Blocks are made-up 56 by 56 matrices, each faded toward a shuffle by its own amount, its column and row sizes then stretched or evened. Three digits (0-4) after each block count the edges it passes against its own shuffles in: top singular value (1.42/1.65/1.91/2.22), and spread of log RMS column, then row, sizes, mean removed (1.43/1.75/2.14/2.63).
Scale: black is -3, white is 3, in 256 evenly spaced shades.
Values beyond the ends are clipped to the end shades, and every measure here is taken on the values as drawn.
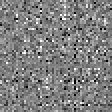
1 3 3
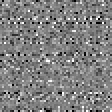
3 0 4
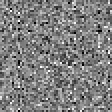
2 2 0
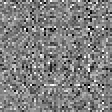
3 3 3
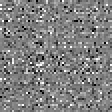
2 1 4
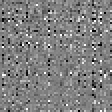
1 4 3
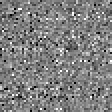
0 0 3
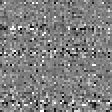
1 3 4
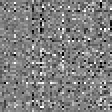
0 4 3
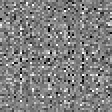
3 3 2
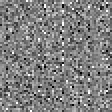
1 3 0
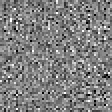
2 3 1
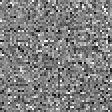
1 1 1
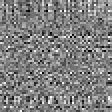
4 1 4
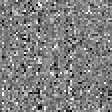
0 3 1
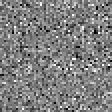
0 0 2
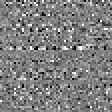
3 1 4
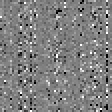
3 4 1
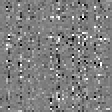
0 4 2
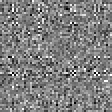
3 2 2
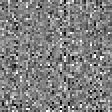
2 4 1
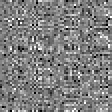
4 2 1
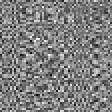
4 1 1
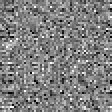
3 2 1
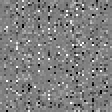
0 4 0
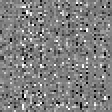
0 4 2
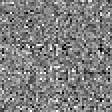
1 1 3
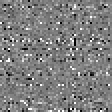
0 2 4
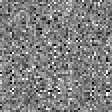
2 2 0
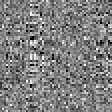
4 3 2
